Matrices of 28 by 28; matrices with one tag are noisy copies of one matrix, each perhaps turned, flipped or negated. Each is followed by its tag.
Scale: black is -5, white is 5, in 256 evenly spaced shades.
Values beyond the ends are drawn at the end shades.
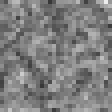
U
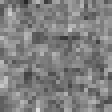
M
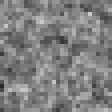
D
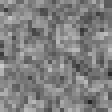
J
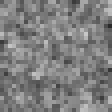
M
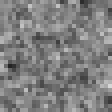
M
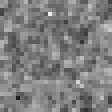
M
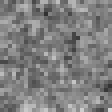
M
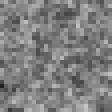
M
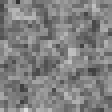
D
